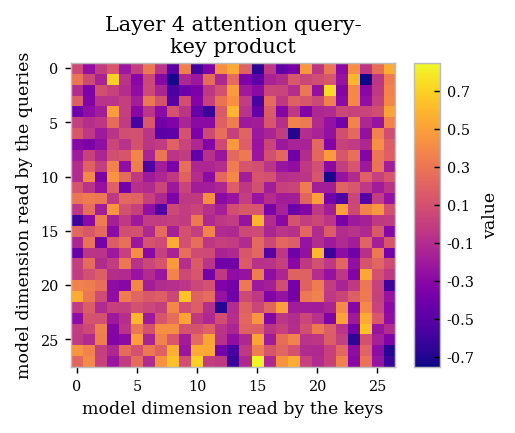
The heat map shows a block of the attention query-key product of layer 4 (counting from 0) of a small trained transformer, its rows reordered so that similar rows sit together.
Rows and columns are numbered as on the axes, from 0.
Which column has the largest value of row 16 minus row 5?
8
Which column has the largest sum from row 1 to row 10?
13
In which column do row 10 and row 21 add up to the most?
9
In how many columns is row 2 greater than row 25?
11
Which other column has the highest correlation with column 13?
26
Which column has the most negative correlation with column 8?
23
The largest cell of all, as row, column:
27, 15
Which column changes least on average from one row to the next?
10
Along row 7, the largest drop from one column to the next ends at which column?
21
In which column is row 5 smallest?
5
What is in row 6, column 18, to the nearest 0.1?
-0.7
